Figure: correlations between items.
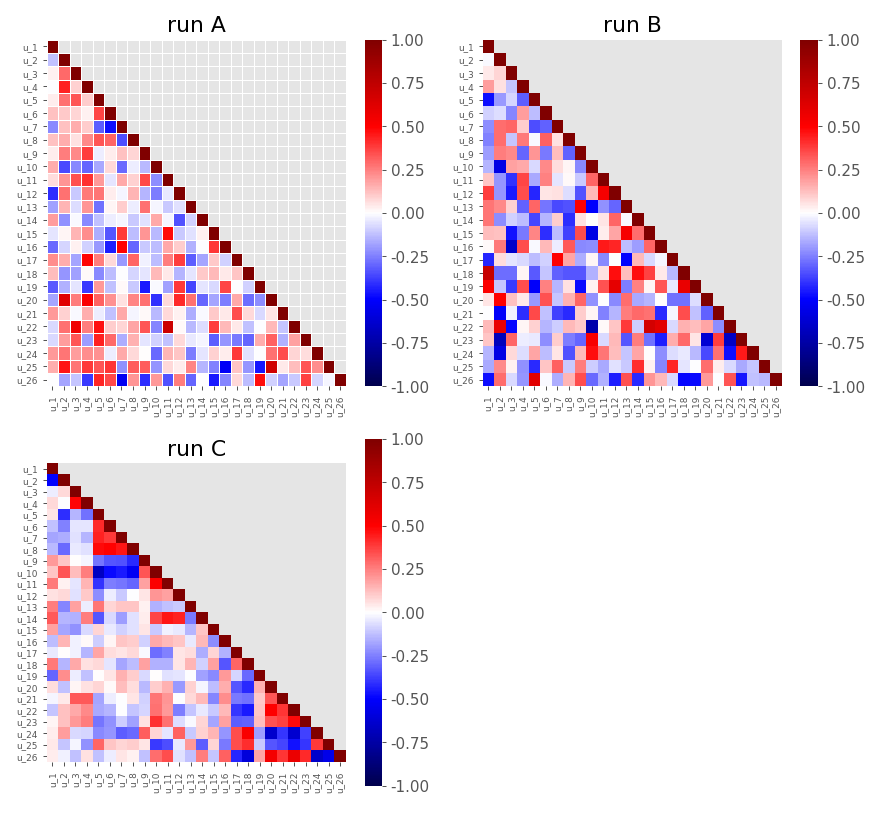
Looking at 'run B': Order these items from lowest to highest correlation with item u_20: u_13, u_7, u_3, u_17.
u_17, u_7, u_3, u_13
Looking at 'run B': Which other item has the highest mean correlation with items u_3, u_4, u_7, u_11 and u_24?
u_10
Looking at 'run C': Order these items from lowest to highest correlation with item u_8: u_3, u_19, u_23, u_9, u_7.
u_9, u_23, u_3, u_19, u_7
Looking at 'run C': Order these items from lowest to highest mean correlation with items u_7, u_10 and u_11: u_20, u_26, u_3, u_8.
u_8, u_3, u_20, u_26
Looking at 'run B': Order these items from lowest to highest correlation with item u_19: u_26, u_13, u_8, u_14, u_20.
u_26, u_13, u_20, u_8, u_14
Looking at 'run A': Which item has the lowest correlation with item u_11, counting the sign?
u_26
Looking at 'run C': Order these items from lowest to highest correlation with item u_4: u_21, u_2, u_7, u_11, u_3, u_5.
u_5, u_7, u_2, u_11, u_21, u_3
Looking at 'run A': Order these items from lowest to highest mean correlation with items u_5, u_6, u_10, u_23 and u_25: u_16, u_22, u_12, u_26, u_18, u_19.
u_16, u_18, u_19, u_12, u_22, u_26
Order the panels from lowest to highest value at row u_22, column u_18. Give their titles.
run C, run A, run B
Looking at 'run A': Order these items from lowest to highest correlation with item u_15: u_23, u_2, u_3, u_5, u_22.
u_23, u_5, u_2, u_3, u_22
